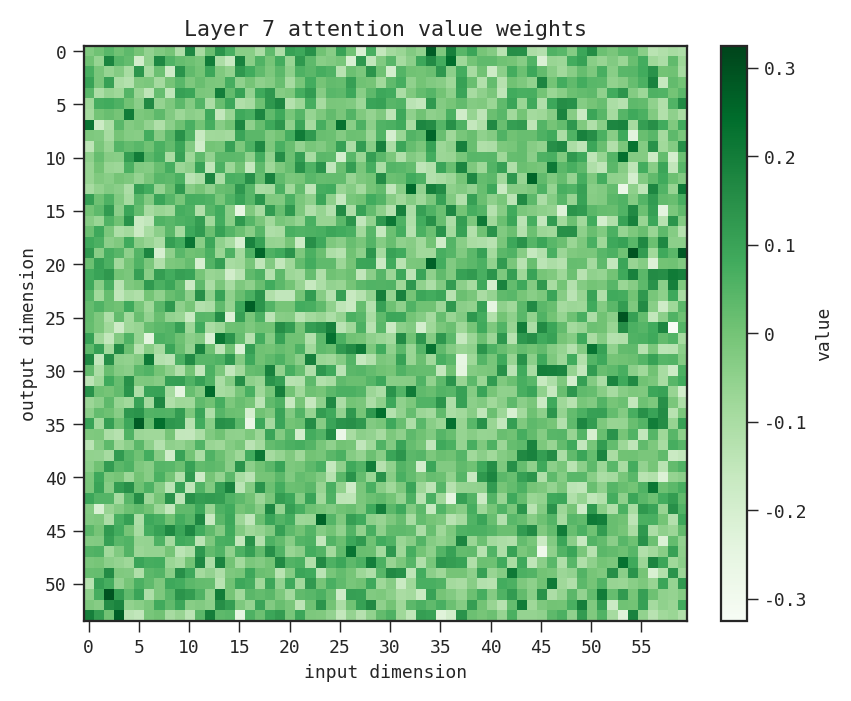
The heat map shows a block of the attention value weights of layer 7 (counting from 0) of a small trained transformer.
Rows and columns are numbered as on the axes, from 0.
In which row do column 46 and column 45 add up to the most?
30
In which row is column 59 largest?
19
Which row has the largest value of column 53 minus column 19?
25
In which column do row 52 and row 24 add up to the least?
40
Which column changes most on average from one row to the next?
11
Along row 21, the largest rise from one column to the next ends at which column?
33
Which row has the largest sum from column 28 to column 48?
7
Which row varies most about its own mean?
53
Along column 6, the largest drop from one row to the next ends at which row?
27
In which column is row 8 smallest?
54
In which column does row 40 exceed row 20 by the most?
29
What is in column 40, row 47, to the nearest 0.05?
0.05
